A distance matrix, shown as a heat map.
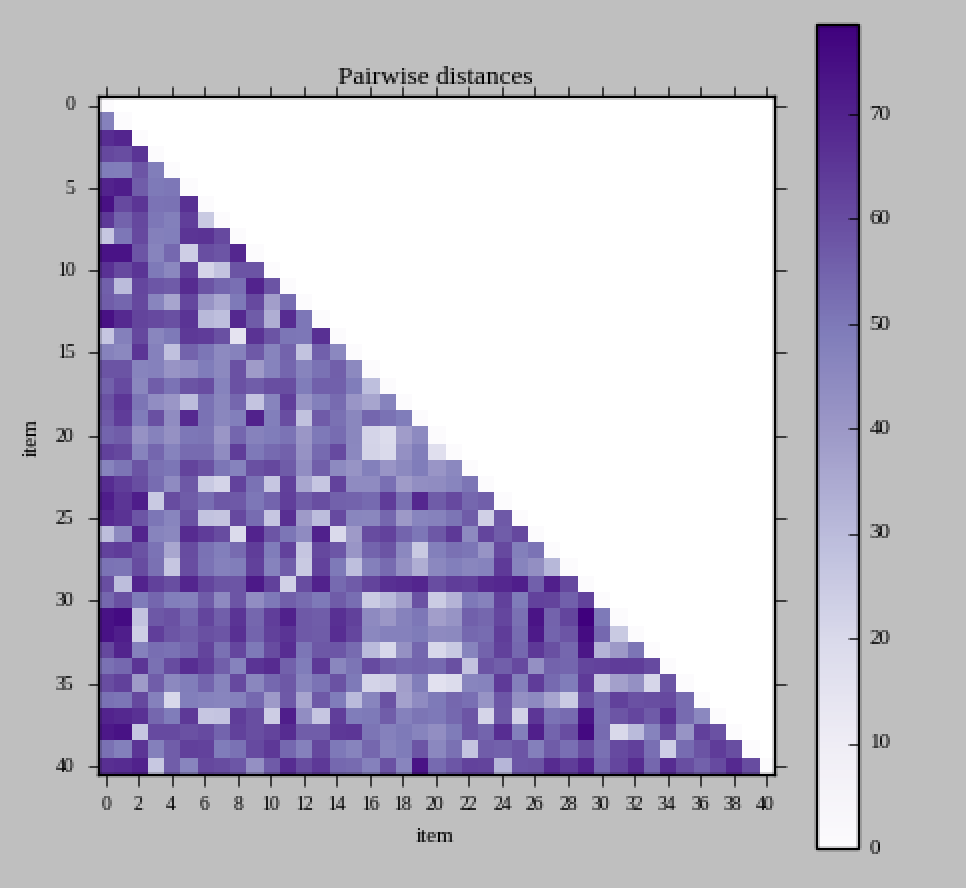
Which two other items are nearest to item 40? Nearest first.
3, 24
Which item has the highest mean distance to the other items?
29
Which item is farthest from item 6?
0
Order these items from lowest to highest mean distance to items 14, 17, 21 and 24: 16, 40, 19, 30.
16, 30, 40, 19
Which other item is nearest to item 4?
36
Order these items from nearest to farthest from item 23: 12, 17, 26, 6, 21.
6, 12, 21, 17, 26
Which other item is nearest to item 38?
31
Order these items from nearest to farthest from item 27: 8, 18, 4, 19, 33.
19, 4, 18, 8, 33
